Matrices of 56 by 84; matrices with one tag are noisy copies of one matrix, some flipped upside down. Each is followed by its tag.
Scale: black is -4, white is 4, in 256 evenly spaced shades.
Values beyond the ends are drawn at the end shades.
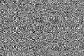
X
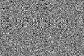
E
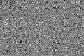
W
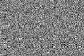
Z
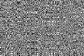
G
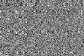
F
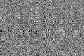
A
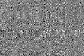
A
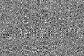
E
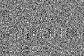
E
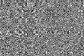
F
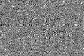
A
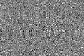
A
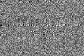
A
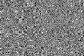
F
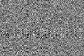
E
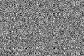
W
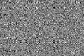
W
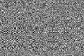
X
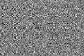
X
